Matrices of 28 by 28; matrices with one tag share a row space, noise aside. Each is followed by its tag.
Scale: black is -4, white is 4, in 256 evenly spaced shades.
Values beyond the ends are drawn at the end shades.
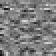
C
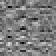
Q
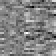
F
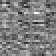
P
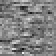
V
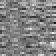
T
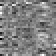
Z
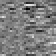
F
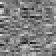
C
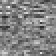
P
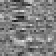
V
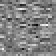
Q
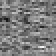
P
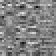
Q
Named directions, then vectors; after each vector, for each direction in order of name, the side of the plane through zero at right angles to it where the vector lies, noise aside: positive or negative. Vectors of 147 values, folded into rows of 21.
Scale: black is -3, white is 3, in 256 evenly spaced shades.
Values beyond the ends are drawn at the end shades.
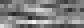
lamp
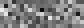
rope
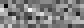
positive, positive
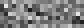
negative, negative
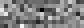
negative, positive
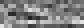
positive, positive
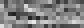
positive, positive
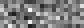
positive, positive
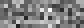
positive, negative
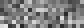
positive, negative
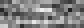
positive, negative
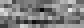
negative, positive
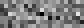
negative, negative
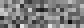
negative, positive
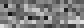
positive, positive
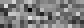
negative, negative
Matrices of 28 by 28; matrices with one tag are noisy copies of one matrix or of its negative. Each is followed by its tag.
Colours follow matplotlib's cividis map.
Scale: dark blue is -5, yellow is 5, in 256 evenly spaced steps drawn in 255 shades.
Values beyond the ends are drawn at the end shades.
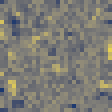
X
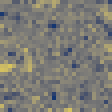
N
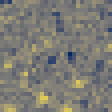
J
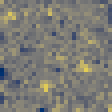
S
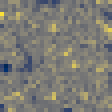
N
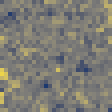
S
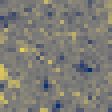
S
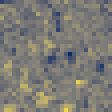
J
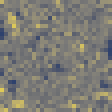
X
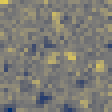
J
